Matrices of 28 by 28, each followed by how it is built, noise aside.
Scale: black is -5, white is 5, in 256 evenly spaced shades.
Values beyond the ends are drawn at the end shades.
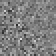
lower triangular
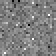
sparse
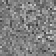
upper triangular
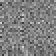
low rank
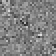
block diagonal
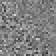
lower triangular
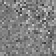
upper triangular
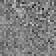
upper triangular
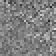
upper triangular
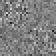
block diagonal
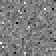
sparse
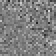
upper triangular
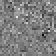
upper triangular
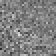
lower triangular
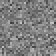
low rank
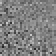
lower triangular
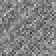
Hankel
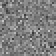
block diagonal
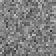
noise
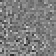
lower triangular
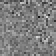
upper triangular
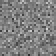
repeating columns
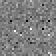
sparse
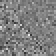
lower triangular
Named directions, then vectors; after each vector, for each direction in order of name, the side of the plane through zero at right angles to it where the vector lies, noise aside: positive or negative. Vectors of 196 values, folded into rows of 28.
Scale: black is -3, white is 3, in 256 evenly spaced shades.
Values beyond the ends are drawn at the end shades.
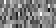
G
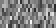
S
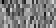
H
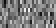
negative, positive, negative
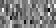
positive, positive, negative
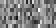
positive, negative, negative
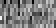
negative, positive, negative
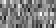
positive, negative, positive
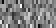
positive, positive, positive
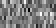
positive, negative, positive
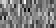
positive, negative, positive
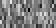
positive, negative, positive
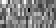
positive, negative, positive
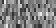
positive, positive, positive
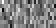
negative, negative, positive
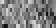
negative, negative, negative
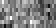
negative, negative, positive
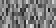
positive, positive, positive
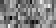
positive, negative, negative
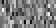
positive, positive, negative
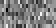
positive, positive, positive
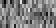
negative, positive, negative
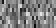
positive, positive, positive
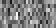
negative, positive, positive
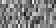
positive, negative, negative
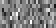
negative, negative, positive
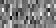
positive, positive, negative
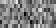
positive, negative, negative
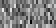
positive, positive, negative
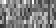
positive, negative, positive
